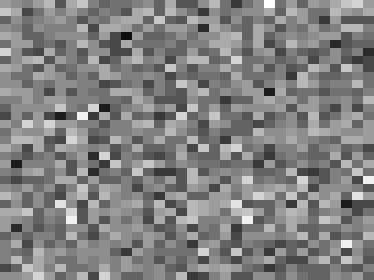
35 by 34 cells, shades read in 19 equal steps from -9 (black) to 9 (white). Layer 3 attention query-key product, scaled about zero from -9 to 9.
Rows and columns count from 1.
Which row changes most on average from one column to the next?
15
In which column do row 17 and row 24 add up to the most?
8
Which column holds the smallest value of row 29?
2
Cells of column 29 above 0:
14
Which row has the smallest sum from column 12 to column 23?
13
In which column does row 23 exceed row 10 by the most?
34
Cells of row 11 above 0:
12
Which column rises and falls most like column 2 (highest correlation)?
24
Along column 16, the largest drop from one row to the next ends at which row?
10
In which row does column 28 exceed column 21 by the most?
23
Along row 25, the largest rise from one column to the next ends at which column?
33
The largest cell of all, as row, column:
1, 25
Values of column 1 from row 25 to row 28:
4 -2 3 2
